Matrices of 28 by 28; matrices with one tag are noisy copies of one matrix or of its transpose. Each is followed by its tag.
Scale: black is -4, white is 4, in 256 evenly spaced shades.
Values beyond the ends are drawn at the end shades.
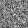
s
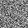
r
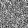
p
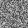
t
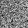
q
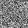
q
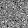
q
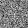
s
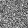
s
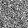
r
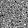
q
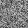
s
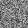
t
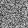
q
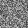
s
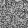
s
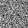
s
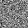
r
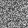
q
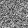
q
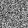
q
